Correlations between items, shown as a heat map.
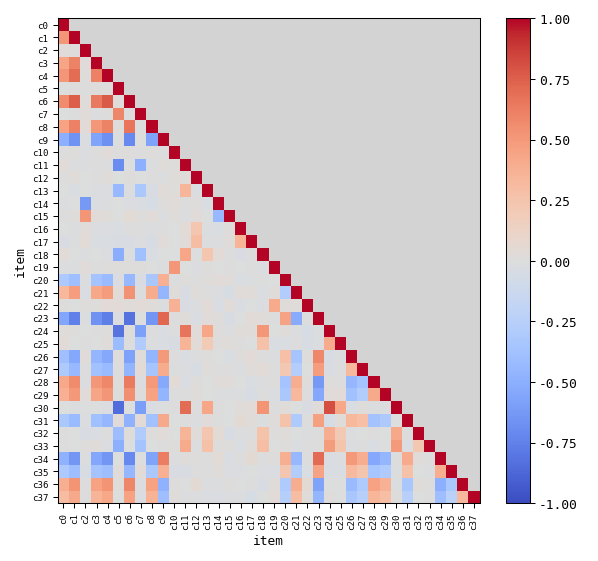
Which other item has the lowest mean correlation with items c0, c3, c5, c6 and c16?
c23
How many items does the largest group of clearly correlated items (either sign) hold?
19
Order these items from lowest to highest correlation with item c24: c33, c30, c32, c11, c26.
c26, c32, c33, c11, c30
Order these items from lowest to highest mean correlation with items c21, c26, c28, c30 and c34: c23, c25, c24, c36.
c36, c23, c25, c24
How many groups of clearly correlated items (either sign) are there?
5
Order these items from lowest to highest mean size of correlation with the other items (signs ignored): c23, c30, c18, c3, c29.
c18, c30, c29, c3, c23
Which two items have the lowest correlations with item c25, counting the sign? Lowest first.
c5, c7
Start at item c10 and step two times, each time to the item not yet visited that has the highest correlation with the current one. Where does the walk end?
c22
